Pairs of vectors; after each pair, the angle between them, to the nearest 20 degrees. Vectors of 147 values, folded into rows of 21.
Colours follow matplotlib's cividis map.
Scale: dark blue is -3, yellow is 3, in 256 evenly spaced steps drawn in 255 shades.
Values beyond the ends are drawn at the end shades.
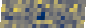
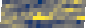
100 degrees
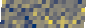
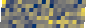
40 degrees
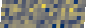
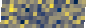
80 degrees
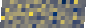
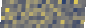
40 degrees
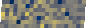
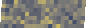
60 degrees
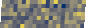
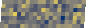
40 degrees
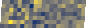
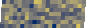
40 degrees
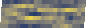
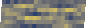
20 degrees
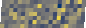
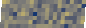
140 degrees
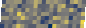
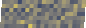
100 degrees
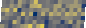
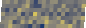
160 degrees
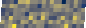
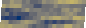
80 degrees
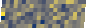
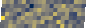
140 degrees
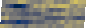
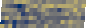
40 degrees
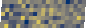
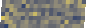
140 degrees
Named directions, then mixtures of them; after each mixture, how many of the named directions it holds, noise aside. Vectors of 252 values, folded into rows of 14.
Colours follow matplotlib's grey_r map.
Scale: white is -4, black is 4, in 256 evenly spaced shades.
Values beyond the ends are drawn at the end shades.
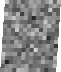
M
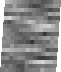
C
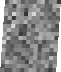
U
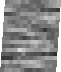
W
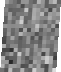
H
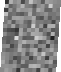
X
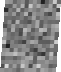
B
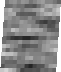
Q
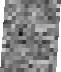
three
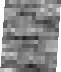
one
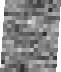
two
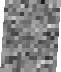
four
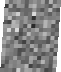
three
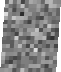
two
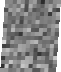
three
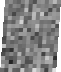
one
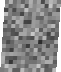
four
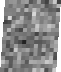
four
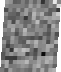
three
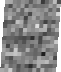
four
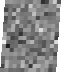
two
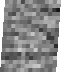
four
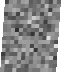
one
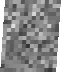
two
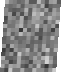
one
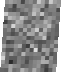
four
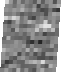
two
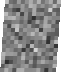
one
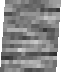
one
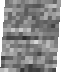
three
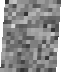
three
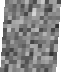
three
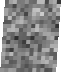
three
